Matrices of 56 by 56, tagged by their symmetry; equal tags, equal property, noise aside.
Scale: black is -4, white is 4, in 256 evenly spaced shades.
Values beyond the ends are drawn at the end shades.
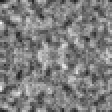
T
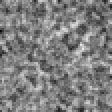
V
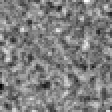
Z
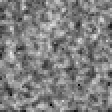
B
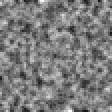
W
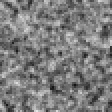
B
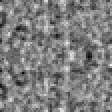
T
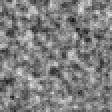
Z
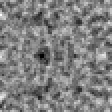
T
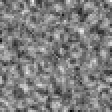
V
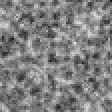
V
